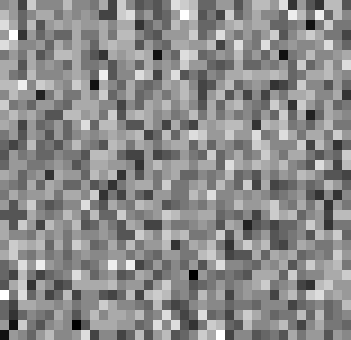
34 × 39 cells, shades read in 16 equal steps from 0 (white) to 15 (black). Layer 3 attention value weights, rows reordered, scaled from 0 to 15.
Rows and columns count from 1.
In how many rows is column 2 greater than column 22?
15
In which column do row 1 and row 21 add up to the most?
33
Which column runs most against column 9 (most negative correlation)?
18
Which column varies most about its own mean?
2
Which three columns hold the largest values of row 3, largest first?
35, 16, 5
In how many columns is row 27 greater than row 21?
16
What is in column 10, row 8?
6
